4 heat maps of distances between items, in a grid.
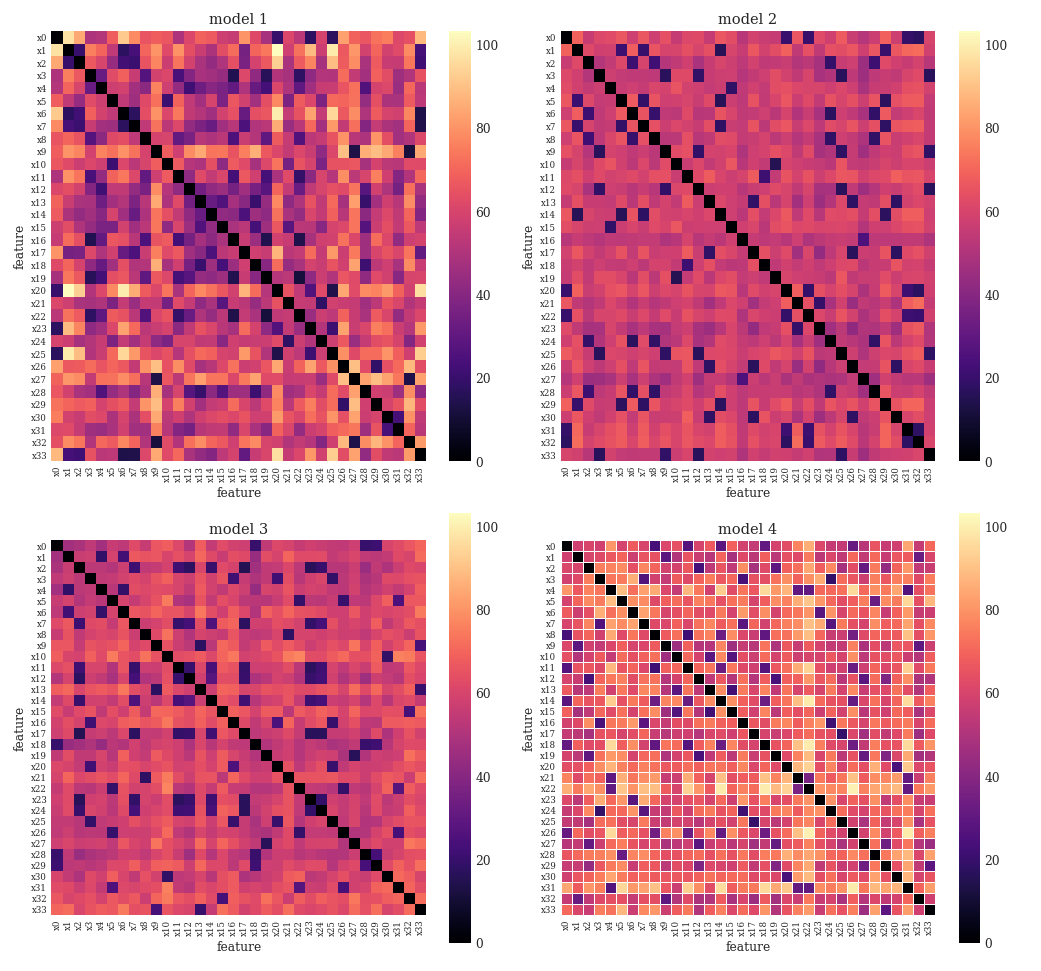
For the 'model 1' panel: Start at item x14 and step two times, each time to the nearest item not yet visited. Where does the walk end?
x7
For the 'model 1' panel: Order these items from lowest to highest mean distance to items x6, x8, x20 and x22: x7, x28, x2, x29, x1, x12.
x12, x7, x28, x2, x1, x29
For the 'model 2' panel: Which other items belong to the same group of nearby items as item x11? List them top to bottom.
x18
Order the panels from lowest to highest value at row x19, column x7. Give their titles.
model 1, model 3, model 2, model 4
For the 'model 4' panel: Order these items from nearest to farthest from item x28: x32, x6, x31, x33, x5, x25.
x5, x32, x25, x6, x33, x31
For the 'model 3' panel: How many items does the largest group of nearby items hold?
8
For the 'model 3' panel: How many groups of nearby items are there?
10
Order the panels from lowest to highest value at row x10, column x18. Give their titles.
model 1, model 2, model 3, model 4
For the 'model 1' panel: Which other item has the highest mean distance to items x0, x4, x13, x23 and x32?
x1
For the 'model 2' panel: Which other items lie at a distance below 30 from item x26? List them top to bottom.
x13, x17, x30
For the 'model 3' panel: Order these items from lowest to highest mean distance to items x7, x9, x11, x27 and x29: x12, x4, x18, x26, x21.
x12, x18, x26, x4, x21
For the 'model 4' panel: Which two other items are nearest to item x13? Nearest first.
x15, x10
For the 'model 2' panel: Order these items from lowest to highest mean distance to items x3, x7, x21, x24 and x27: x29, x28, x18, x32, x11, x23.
x23, x28, x29, x18, x11, x32
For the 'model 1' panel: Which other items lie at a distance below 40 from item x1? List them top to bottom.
x2, x6, x7, x17, x33
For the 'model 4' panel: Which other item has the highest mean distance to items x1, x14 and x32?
x22
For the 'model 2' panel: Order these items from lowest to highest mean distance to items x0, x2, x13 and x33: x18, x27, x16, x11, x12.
x12, x27, x16, x18, x11
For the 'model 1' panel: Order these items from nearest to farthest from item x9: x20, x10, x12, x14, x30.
x20, x10, x14, x12, x30
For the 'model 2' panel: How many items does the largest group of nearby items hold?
5
